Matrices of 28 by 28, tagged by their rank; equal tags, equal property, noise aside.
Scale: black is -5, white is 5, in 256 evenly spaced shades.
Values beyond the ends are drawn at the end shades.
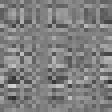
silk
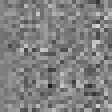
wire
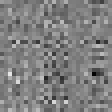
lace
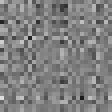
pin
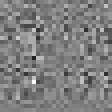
lace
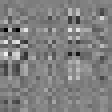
silk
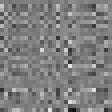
pin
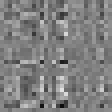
silk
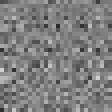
lace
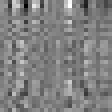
silk
